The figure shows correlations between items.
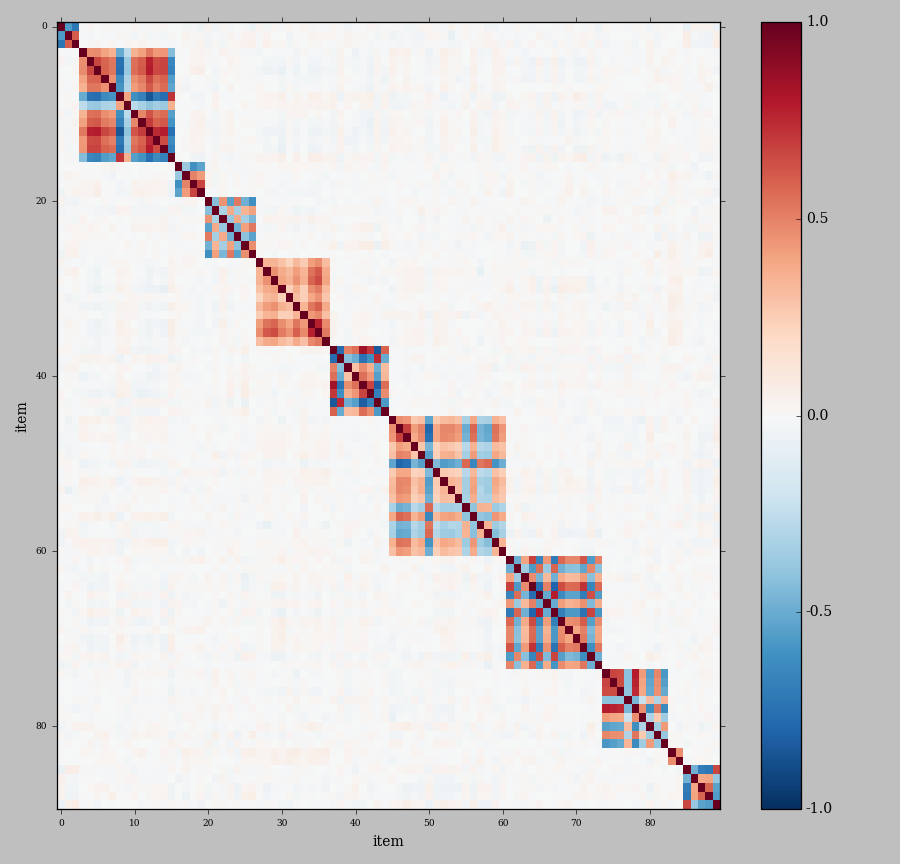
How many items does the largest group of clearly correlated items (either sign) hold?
16
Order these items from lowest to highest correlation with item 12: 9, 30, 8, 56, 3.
8, 9, 30, 56, 3
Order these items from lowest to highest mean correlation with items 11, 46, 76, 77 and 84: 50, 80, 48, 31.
50, 80, 31, 48
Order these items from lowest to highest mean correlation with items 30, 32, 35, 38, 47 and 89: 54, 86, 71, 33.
86, 71, 54, 33
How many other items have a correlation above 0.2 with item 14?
9
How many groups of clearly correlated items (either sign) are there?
11
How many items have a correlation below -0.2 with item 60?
4
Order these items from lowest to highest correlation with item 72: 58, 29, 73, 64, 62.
64, 73, 29, 58, 62
